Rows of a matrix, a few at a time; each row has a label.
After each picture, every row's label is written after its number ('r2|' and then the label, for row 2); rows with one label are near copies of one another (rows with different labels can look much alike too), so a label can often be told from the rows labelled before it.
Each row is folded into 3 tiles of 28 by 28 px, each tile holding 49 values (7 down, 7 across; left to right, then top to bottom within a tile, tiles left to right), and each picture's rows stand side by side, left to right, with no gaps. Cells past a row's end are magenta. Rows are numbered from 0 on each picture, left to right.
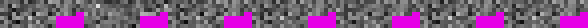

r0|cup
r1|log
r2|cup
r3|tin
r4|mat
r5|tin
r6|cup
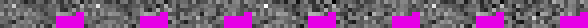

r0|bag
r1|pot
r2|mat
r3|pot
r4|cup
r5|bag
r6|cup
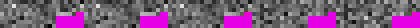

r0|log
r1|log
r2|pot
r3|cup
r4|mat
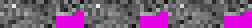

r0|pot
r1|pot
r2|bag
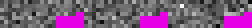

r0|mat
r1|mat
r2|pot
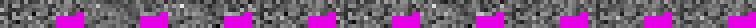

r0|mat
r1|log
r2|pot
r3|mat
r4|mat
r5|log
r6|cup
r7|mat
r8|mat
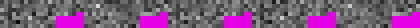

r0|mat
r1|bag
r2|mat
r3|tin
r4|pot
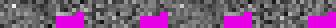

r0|pot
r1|mat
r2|pot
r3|tin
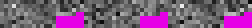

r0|bag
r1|cup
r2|bag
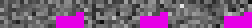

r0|mat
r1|mat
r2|pot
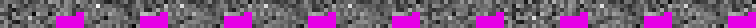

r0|cup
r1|log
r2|log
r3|log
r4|bag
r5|mat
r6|tin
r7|pot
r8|bag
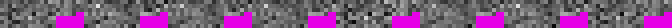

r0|cup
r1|bag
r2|pot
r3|log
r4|cup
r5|log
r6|pot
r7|cup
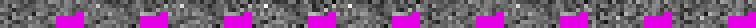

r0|cup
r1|log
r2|pot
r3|bag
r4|pot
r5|cup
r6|log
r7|tin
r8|cup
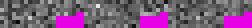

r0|mat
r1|pot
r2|cup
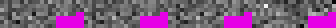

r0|mat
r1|mat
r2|cup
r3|pot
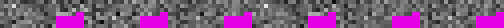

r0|bag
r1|mat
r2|cup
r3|pot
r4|tin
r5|tin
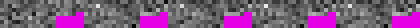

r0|cup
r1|pot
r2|log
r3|pot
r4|pot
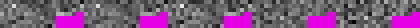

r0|log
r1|pot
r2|bag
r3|tin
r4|tin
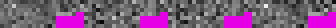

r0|log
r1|cup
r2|tin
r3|pot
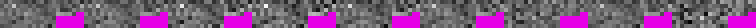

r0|log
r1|bag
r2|bag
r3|pot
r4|pot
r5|pot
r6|tin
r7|log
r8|cup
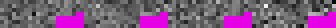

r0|cup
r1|bag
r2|tin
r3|bag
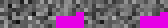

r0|tin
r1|mat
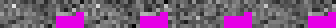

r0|pot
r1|log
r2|tin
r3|log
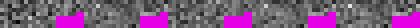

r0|tin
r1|log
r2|tin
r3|log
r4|pot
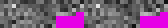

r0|bag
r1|pot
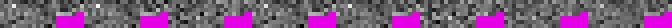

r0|log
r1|pot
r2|cup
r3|log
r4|pot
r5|mat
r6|mat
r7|log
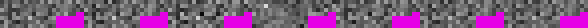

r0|mat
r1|tin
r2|mat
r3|pot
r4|mat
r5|tin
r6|tin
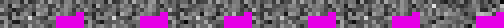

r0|tin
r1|tin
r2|mat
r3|mat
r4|tin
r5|log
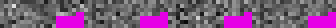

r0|bag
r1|mat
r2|cup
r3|mat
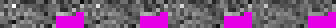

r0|bag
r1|bag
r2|log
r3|log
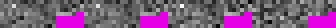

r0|log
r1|pot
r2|pot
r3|mat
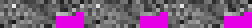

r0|bag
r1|bag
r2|bag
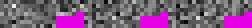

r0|bag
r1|tin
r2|tin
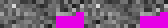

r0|pot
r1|bag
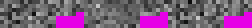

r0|cup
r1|bag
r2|tin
